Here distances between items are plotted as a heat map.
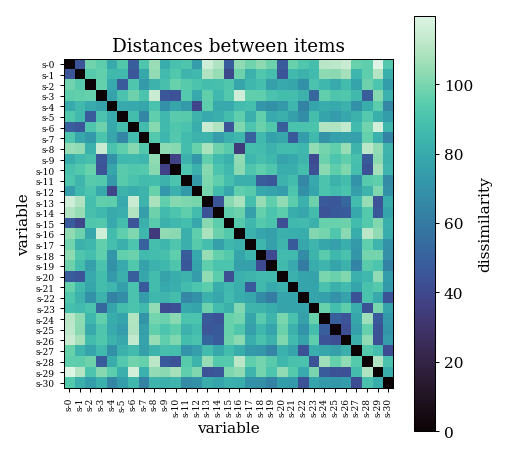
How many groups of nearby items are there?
9
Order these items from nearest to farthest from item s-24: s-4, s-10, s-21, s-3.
s-4, s-21, s-3, s-10
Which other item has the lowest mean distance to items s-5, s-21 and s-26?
s-7
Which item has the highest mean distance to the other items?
s-8
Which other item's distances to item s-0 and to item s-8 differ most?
s-16
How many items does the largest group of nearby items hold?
6
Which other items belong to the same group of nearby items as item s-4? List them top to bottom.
s-12
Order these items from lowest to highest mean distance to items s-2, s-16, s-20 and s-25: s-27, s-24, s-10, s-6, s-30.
s-30, s-27, s-24, s-6, s-10
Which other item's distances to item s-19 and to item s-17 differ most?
s-18
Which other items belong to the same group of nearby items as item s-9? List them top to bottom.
s-3, s-10, s-23, s-28
